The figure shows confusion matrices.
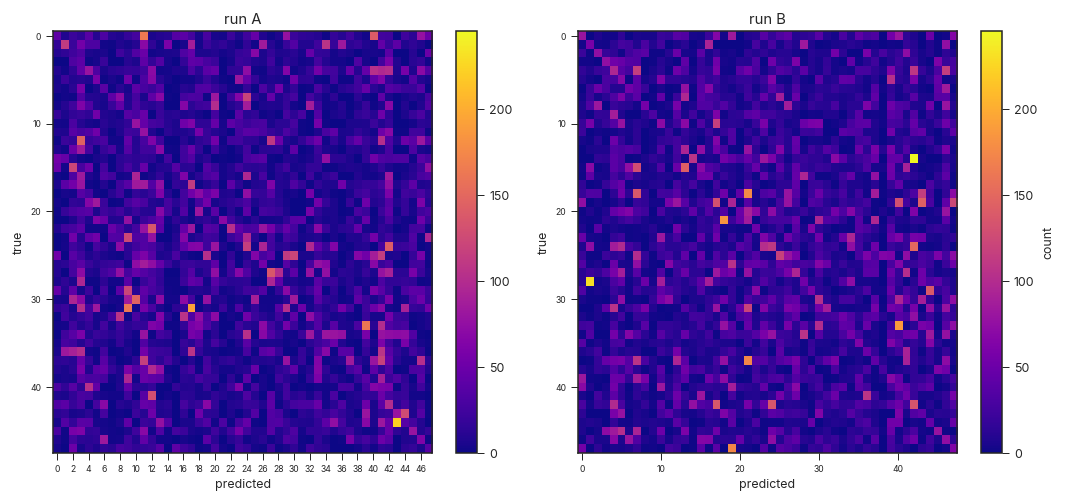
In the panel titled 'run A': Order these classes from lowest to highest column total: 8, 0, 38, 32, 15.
15, 0, 38, 8, 32
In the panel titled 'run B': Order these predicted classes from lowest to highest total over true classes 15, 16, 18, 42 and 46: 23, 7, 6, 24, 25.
25, 23, 6, 24, 7
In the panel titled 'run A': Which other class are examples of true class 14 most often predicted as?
34
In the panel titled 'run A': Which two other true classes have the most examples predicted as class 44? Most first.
43, 31
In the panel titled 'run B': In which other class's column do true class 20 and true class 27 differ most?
41
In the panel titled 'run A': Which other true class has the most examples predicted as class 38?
25
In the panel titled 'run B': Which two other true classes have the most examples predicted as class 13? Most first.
15, 7
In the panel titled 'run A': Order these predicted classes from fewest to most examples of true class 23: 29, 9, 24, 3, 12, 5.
3, 29, 5, 12, 24, 9
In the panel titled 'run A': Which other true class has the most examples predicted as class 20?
8
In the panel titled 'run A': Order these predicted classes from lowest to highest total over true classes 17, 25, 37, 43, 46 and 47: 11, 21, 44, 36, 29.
21, 36, 44, 29, 11
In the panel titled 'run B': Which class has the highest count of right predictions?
42
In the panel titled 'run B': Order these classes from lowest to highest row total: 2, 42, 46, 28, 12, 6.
12, 2, 6, 46, 28, 42
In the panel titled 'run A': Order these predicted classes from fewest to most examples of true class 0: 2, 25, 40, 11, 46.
2, 25, 46, 40, 11
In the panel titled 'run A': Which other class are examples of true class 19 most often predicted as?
5
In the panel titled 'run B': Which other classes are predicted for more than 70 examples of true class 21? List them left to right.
18, 30, 37
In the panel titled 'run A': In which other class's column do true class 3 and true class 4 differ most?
40
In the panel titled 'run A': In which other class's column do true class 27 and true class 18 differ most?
28
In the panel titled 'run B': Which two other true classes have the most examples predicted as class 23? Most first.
24, 14
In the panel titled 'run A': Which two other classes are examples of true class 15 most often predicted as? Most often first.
2, 47
